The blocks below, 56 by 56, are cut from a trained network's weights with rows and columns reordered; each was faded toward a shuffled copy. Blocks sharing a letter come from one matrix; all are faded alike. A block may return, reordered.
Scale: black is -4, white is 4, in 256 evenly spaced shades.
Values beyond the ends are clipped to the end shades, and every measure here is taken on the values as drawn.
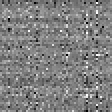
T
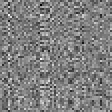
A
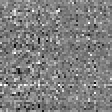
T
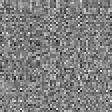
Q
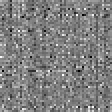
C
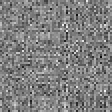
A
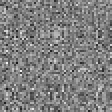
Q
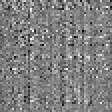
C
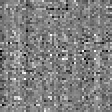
C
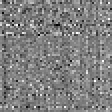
C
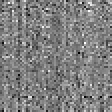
C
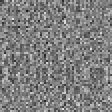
Q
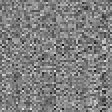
A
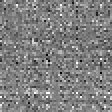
T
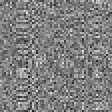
A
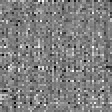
C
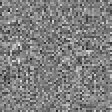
Q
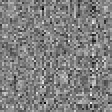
A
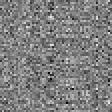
A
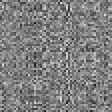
A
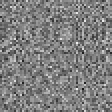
A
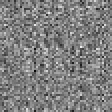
A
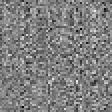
A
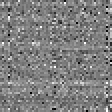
T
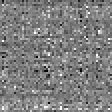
T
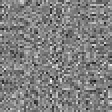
Q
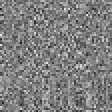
Q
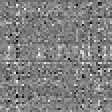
T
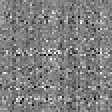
C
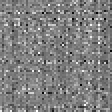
C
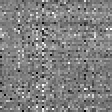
T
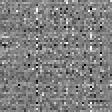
T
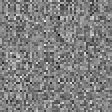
Q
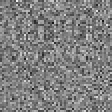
Q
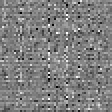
T
